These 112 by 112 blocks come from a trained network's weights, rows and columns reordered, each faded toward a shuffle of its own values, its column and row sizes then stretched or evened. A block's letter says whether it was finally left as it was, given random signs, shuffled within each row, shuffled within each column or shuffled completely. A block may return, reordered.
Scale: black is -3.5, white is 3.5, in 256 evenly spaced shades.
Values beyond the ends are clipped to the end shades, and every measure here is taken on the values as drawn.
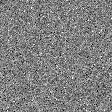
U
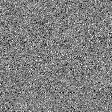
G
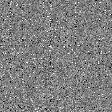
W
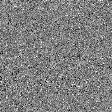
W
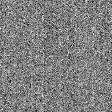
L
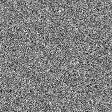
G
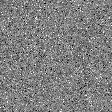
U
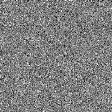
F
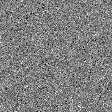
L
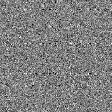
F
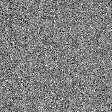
L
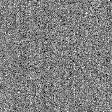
L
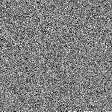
G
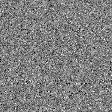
G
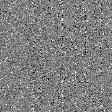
L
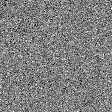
U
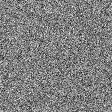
U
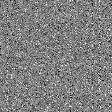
L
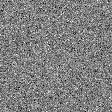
U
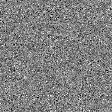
W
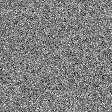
U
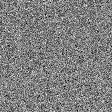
U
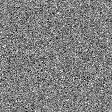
G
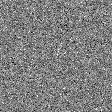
U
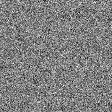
G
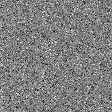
L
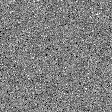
U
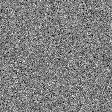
U
